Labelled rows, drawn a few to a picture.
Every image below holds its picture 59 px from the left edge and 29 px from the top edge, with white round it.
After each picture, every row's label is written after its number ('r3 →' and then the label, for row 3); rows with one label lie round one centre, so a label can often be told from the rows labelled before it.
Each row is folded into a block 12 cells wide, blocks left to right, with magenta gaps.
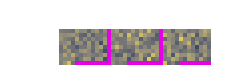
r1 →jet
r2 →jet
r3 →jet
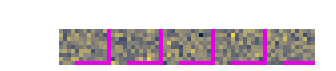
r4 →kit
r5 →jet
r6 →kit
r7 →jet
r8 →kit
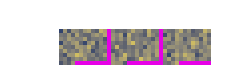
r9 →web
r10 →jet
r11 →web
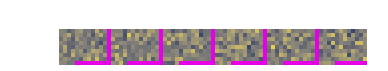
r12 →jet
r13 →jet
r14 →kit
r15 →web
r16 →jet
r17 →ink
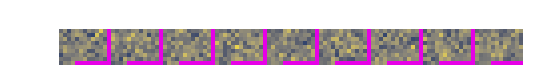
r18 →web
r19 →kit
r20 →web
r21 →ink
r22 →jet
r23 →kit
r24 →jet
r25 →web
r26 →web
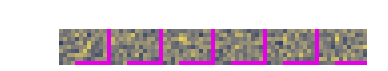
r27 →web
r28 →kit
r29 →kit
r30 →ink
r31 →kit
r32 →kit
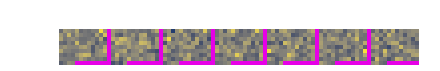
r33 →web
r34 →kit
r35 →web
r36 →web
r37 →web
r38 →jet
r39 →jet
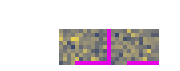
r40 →kit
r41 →ink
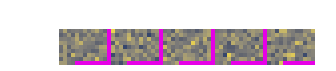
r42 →jet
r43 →kit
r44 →web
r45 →jet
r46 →web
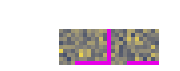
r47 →web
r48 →jet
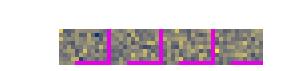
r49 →kit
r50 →ink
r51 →kit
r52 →web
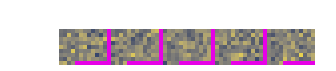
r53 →ink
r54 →web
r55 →web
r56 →web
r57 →ink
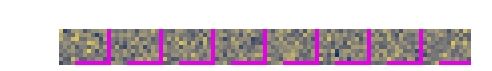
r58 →kit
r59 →jet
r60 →web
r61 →jet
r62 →web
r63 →kit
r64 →kit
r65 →web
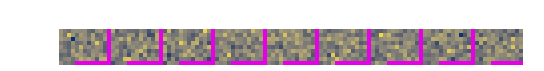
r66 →ink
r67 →kit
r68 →web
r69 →jet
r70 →kit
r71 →kit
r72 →ink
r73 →kit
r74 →kit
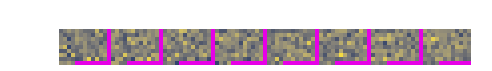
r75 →jet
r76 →jet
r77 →jet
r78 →web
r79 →ink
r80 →web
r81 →kit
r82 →kit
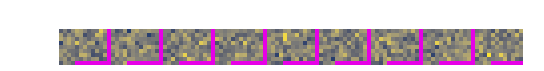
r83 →web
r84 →kit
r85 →ink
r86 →web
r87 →jet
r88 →web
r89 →kit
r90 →ink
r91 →jet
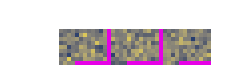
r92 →ink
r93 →kit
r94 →jet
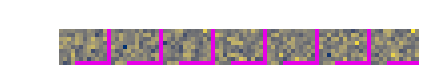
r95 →kit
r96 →ink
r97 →web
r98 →jet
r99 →jet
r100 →ink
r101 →web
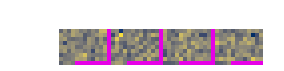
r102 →web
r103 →jet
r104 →kit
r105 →kit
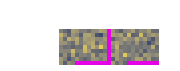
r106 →kit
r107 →jet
